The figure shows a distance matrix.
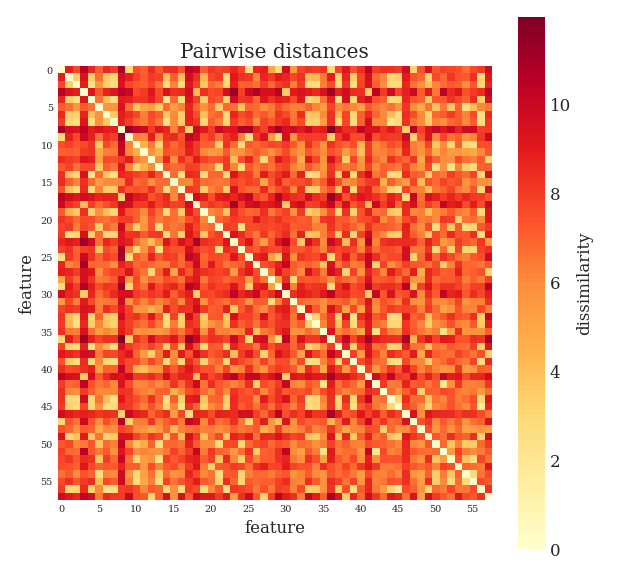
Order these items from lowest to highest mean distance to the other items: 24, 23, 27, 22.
22, 24, 27, 23
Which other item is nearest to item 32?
23
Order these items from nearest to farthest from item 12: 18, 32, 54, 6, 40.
32, 40, 54, 6, 18
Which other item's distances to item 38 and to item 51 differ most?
42
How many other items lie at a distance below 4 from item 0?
5
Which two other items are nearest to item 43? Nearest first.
48, 15
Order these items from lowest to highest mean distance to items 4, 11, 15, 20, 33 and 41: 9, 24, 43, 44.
44, 43, 24, 9
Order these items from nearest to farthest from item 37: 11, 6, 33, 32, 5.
33, 6, 5, 11, 32
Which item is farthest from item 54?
8
